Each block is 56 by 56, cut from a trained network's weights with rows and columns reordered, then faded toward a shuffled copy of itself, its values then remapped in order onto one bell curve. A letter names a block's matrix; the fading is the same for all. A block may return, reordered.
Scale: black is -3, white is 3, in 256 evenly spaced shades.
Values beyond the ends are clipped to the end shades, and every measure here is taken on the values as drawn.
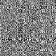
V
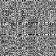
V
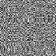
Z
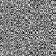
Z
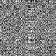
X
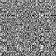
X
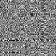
X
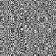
Z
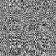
Z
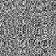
Z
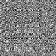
X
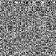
X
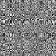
V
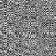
Z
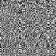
Z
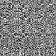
X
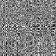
V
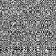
X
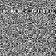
X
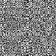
Z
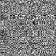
X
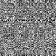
X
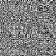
X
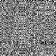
X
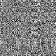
X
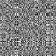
V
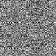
X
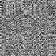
X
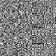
V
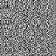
Z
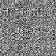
X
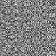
Z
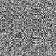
Z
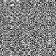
X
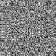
X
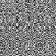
Z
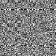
V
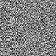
Z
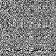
X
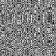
Z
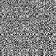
X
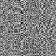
Z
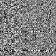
V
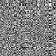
V
